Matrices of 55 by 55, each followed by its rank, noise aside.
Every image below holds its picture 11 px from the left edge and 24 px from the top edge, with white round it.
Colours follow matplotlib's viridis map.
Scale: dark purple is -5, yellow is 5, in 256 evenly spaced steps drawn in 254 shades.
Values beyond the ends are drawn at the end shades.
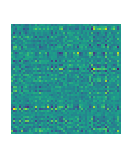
three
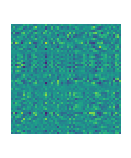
three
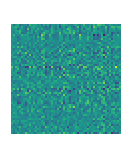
six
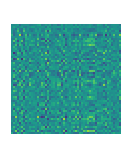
four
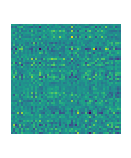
four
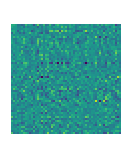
six
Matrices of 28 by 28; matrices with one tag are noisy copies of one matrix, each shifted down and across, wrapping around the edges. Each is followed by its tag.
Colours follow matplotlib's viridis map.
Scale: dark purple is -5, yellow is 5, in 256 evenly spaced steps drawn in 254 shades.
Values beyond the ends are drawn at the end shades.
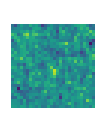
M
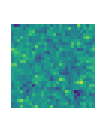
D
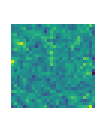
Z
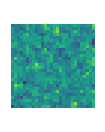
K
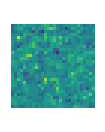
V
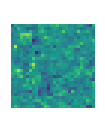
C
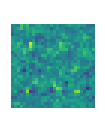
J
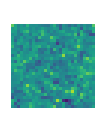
D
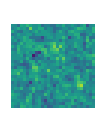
M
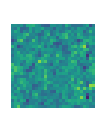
Z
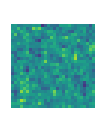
K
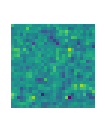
J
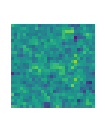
C
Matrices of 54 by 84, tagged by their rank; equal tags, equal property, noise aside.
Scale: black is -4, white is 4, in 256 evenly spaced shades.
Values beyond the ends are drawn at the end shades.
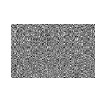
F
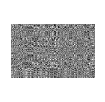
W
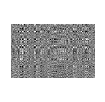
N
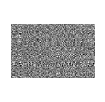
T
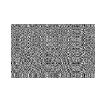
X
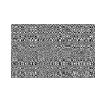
N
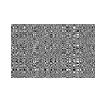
N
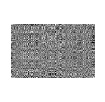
F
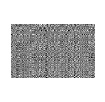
F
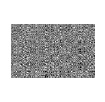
W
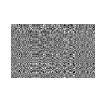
X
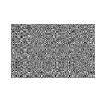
F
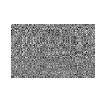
X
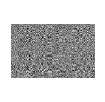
F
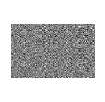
W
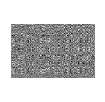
F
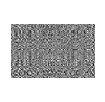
F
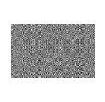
X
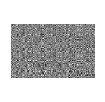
X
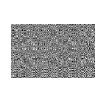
W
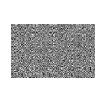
T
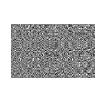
T
